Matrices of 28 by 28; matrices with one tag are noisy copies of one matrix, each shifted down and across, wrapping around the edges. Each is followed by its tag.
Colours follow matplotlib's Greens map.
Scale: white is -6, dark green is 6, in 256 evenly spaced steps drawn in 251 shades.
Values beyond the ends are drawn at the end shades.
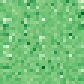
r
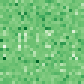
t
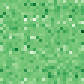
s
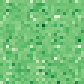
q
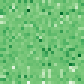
t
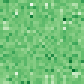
t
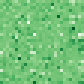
r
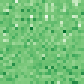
t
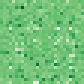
q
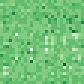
t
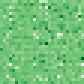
q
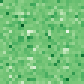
r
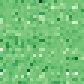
s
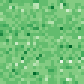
s
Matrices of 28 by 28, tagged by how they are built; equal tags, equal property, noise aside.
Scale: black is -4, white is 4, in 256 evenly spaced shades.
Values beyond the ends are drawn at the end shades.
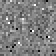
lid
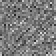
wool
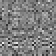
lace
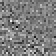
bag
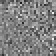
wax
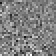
bag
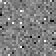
lid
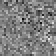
wax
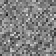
wool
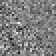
bag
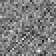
wool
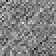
wool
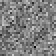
wool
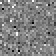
lid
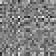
lace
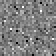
lid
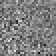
bag
